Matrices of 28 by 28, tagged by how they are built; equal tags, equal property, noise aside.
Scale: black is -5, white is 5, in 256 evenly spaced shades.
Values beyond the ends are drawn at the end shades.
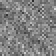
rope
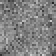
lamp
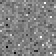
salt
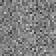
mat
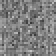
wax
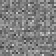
wax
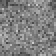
lamp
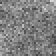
lamp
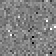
salt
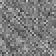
rope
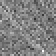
rope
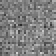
wax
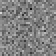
mat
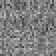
wax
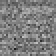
wax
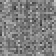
wax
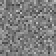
mat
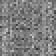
wax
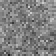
lamp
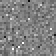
salt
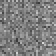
wax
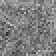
lamp
